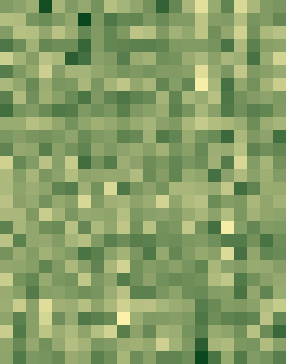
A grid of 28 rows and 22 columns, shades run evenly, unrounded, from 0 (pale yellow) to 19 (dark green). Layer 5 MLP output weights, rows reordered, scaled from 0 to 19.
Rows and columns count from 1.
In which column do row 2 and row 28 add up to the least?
1
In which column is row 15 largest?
19
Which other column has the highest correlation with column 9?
7
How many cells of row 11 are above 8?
19
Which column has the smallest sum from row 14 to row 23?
18
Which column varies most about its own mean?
16
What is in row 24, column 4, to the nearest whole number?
2
